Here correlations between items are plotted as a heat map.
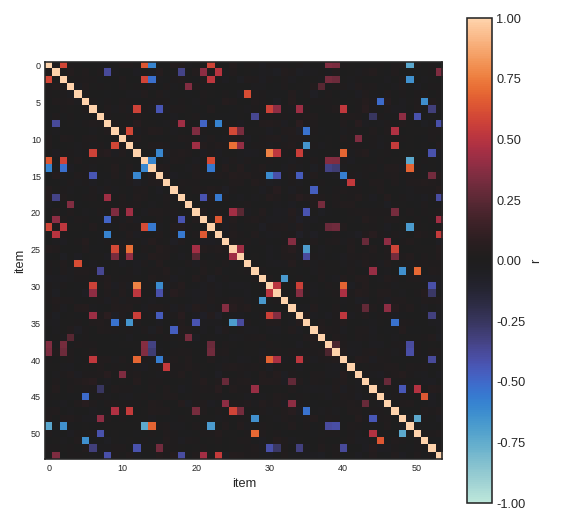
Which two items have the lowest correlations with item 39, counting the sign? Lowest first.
49, 14
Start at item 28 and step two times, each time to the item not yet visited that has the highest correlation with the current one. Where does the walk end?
44
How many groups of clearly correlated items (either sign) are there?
13
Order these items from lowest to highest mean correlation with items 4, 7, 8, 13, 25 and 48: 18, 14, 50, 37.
50, 14, 37, 18
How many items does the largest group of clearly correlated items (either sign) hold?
8
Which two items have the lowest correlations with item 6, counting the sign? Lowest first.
15, 52
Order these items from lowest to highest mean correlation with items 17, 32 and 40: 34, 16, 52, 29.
29, 52, 16, 34
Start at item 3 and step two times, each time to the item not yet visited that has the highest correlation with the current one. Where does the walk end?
37
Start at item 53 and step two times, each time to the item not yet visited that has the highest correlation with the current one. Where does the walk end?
21
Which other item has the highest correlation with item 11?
25
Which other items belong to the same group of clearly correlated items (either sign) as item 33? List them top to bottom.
24, 43, 46
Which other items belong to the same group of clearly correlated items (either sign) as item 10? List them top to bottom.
42
